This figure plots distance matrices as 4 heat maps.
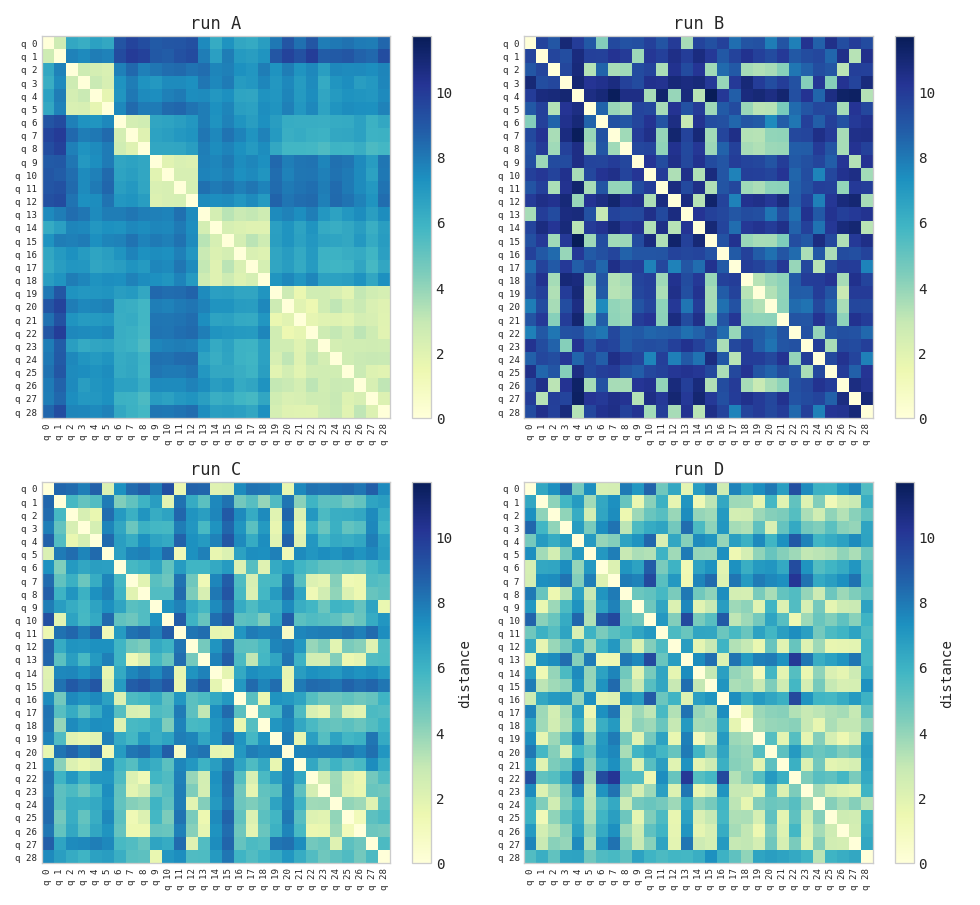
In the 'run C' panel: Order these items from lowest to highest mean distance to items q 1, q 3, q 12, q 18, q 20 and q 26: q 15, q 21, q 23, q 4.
q 23, q 21, q 4, q 15
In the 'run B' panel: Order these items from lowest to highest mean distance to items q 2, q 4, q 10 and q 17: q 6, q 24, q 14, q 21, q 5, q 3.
q 14, q 24, q 5, q 21, q 6, q 3
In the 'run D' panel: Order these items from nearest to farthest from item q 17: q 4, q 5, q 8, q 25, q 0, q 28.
q 5, q 8, q 25, q 28, q 4, q 0
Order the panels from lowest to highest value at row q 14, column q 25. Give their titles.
run D, run A, run C, run B
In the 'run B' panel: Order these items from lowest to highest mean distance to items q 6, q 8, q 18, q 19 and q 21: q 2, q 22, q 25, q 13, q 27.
q 2, q 13, q 22, q 25, q 27
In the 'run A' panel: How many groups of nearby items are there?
6
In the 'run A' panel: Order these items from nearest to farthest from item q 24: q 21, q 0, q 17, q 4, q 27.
q 21, q 27, q 17, q 4, q 0
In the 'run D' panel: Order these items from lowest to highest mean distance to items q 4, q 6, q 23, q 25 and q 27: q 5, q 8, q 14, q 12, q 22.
q 12, q 14, q 5, q 8, q 22
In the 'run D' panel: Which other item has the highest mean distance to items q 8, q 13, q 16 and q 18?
q 22
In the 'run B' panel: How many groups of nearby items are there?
6
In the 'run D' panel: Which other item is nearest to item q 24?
q 18
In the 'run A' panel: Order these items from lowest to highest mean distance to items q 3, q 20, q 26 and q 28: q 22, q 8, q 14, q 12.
q 22, q 8, q 14, q 12
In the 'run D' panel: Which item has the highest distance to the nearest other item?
q 28
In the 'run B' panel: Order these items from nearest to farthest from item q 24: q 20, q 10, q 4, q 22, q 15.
q 22, q 10, q 4, q 20, q 15
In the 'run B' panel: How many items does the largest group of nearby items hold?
11
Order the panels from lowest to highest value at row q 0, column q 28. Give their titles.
run D, run C, run A, run B
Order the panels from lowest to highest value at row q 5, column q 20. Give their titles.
run C, run B, run D, run A
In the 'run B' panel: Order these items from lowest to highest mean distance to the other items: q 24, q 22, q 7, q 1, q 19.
q 19, q 7, q 22, q 24, q 1
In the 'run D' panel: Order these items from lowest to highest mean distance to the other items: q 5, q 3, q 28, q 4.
q 5, q 3, q 28, q 4
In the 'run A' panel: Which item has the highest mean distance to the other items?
q 1
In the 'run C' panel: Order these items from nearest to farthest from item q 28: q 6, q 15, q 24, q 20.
q 24, q 6, q 20, q 15
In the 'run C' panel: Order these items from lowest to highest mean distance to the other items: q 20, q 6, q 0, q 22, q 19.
q 22, q 6, q 19, q 20, q 0
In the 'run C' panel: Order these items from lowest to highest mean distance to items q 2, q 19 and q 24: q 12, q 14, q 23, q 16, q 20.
q 23, q 12, q 16, q 14, q 20
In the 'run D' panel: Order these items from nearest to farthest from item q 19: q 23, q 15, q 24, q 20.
q 23, q 15, q 24, q 20
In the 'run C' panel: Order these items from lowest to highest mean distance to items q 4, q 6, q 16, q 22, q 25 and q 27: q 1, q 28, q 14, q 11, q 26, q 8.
q 26, q 8, q 1, q 28, q 14, q 11
